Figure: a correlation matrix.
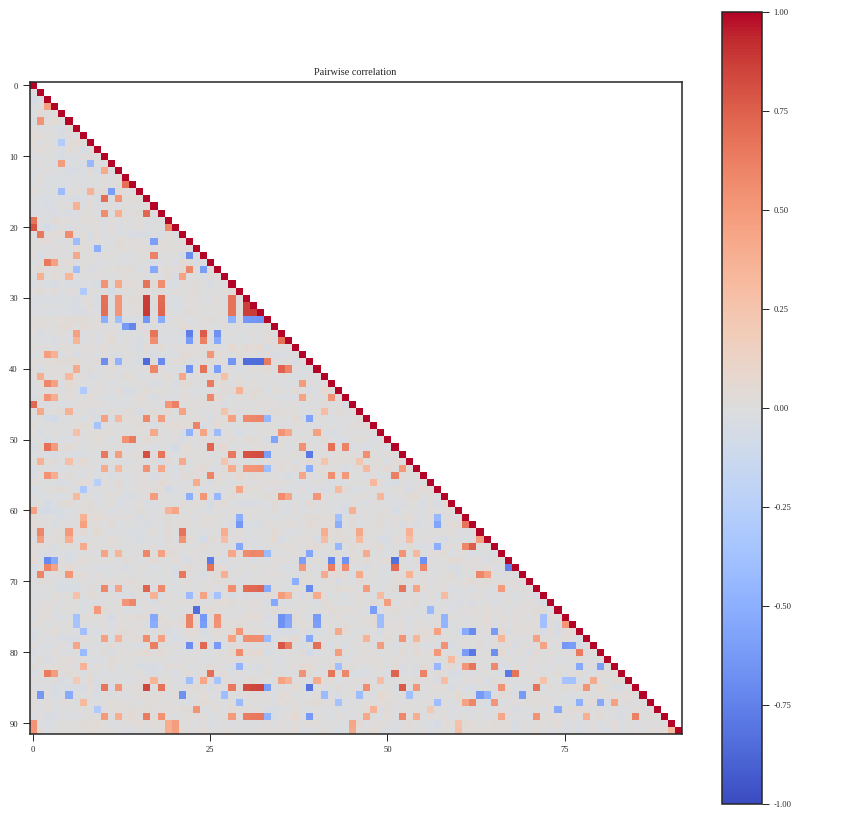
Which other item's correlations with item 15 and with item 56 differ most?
11
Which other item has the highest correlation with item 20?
0
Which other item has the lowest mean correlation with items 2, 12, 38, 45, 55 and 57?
67
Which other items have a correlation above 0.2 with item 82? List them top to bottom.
7, 61, 62, 65, 87
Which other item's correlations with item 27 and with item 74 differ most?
23
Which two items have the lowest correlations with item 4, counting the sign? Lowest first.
15, 8
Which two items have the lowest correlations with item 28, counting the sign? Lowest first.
39, 33
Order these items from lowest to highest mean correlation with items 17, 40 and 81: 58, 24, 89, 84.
89, 84, 58, 24
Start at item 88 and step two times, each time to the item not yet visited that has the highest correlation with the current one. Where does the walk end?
48
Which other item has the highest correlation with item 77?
80
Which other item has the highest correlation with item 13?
14
